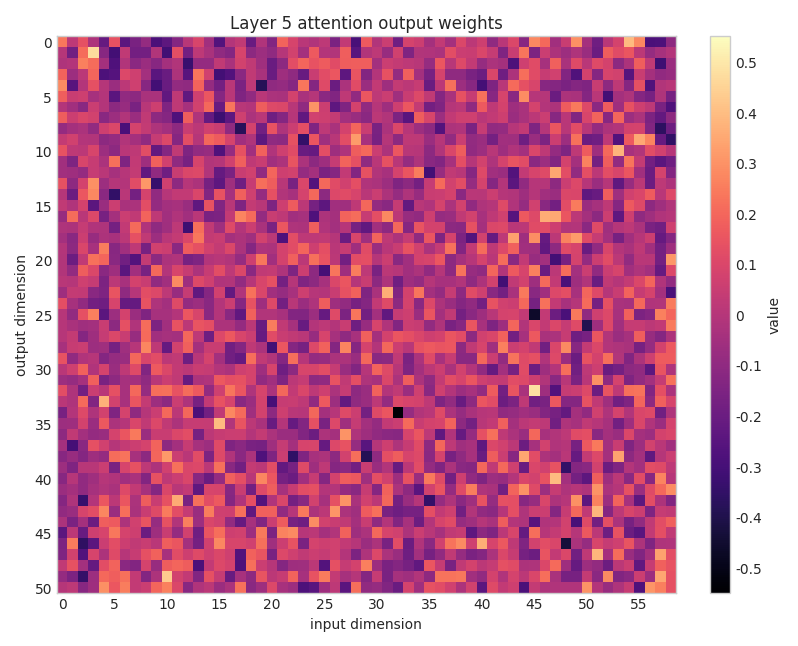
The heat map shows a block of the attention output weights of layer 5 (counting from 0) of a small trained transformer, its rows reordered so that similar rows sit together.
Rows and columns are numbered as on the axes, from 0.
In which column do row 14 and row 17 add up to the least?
5
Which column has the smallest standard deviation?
30
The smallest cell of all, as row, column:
34, 32
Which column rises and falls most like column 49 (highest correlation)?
54
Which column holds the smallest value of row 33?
20
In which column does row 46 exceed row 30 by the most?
40
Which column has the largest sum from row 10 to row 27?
52
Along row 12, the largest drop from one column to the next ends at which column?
35
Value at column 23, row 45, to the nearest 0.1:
0
